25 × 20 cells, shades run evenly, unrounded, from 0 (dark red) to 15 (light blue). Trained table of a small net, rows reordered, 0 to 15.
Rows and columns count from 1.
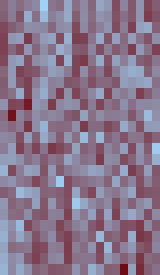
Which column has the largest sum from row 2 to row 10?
6
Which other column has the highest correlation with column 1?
10
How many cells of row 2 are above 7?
13
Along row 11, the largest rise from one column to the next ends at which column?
3
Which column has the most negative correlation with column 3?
18
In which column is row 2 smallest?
19
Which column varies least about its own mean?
12
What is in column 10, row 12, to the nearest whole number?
10
